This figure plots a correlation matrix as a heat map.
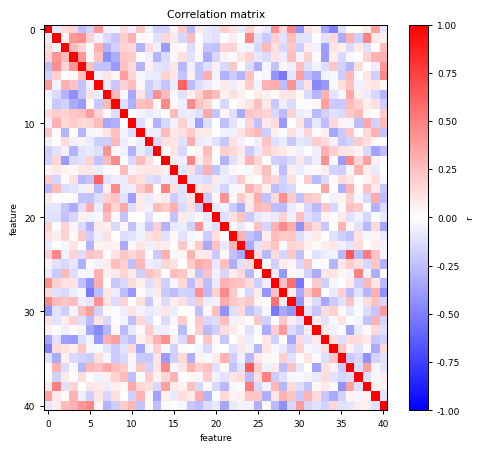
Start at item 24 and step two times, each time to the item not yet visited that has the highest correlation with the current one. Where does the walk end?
14
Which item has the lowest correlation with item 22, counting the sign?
25
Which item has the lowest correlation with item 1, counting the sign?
35
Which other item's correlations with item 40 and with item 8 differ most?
4
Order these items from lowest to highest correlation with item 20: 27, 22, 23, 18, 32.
32, 27, 18, 22, 23
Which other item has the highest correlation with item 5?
40
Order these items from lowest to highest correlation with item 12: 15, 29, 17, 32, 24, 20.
29, 20, 24, 15, 32, 17
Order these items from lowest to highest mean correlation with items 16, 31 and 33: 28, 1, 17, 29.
1, 29, 28, 17
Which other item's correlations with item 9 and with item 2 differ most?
19
